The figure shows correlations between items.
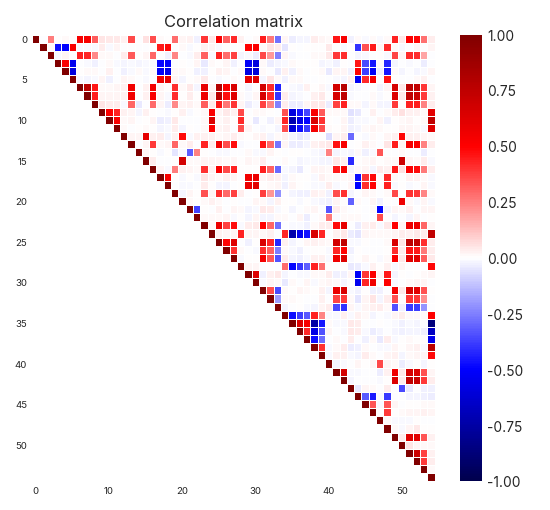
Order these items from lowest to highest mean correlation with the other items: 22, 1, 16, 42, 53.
22, 1, 53, 16, 42
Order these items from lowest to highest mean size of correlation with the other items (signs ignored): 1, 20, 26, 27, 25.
20, 1, 26, 27, 25
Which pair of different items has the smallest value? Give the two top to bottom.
35, 54
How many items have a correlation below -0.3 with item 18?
3
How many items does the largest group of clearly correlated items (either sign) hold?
21
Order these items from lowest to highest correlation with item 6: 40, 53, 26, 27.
40, 53, 26, 27
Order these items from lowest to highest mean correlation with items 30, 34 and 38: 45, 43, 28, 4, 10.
4, 43, 45, 28, 10
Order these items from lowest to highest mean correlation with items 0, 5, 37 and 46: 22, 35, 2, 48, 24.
24, 22, 2, 35, 48
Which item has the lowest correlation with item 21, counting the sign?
47
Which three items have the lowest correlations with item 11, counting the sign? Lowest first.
35, 36, 37
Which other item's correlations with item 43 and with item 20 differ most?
15
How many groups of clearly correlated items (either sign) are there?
5
